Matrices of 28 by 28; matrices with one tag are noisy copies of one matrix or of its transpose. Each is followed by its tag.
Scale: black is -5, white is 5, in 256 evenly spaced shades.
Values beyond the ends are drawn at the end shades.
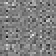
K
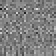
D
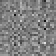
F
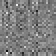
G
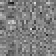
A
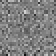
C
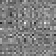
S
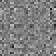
C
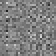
K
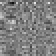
A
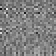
D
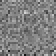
C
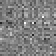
S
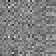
D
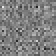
K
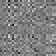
D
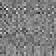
D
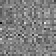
S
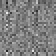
G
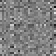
C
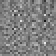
F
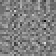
F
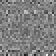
C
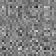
K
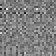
D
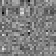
A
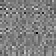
D
